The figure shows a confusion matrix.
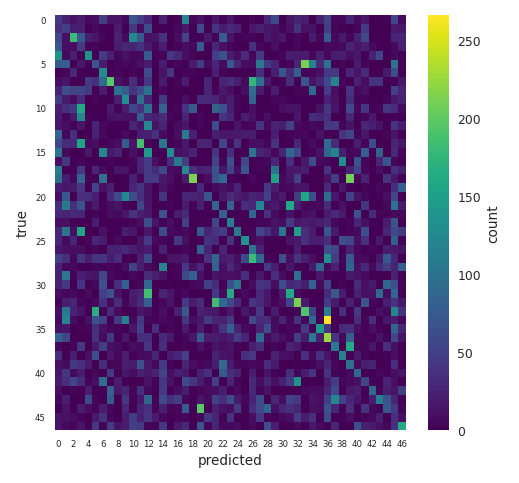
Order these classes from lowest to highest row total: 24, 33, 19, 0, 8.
19, 0, 8, 33, 24
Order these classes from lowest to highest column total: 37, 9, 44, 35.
35, 44, 9, 37
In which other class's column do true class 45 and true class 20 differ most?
33
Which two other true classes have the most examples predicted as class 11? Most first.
14, 9
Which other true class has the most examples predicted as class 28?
44
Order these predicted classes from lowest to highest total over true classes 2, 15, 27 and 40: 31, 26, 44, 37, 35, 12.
35, 44, 31, 37, 12, 26
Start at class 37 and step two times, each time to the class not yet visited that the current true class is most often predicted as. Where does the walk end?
22
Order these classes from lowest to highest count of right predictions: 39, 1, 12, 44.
1, 44, 39, 12
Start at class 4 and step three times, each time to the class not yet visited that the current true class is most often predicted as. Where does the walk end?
29
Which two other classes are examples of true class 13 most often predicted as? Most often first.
17, 0
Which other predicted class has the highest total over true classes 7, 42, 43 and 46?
37
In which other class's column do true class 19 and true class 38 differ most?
46
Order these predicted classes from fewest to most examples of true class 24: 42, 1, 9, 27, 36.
42, 9, 27, 36, 1
